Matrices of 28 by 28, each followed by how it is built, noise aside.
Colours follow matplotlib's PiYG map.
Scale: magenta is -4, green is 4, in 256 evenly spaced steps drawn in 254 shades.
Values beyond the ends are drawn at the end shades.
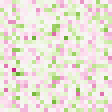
repeating rows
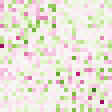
block diagonal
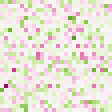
repeating columns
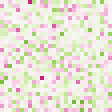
repeating rows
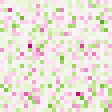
repeating columns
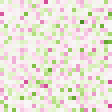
noise
